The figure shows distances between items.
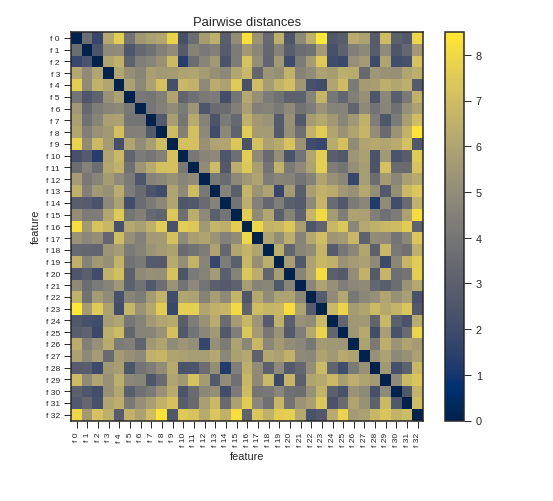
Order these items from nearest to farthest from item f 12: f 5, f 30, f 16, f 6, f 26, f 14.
f 26, f 6, f 14, f 5, f 30, f 16
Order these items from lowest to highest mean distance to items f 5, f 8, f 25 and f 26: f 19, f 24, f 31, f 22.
f 19, f 24, f 31, f 22
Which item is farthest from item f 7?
f 32
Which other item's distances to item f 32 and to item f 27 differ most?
f 17
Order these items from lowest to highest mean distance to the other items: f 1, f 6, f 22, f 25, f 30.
f 1, f 30, f 6, f 25, f 22
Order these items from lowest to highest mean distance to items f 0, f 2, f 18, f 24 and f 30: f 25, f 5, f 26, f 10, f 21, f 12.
f 10, f 25, f 5, f 21, f 12, f 26
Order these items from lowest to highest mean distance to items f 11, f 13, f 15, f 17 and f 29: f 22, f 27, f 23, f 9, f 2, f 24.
f 2, f 27, f 24, f 22, f 9, f 23
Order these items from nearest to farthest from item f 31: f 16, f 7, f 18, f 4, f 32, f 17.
f 18, f 17, f 7, f 4, f 32, f 16
